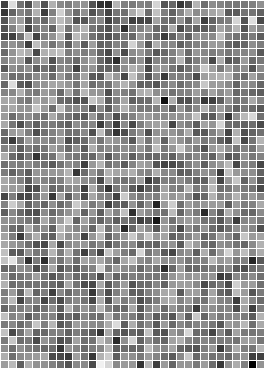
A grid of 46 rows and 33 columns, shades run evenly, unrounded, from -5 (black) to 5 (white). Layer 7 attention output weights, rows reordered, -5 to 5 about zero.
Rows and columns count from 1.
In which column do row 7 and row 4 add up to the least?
16
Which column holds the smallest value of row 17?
15
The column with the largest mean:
2
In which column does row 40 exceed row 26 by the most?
14
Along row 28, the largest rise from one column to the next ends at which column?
21
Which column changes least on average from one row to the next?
6
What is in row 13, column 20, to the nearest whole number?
2
